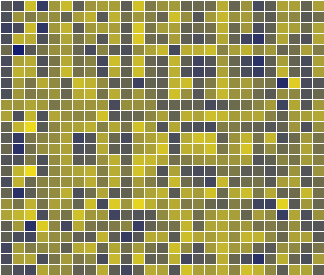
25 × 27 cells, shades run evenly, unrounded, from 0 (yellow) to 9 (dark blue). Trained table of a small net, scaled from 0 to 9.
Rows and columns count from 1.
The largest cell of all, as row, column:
5, 2
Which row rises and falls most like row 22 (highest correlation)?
25
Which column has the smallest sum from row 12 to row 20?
12
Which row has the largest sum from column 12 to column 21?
10
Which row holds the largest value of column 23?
19
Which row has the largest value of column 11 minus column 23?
13
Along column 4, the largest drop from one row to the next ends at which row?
21
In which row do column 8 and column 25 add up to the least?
8
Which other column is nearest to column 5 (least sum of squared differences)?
20
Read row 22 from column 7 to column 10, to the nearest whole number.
6 6 2 6
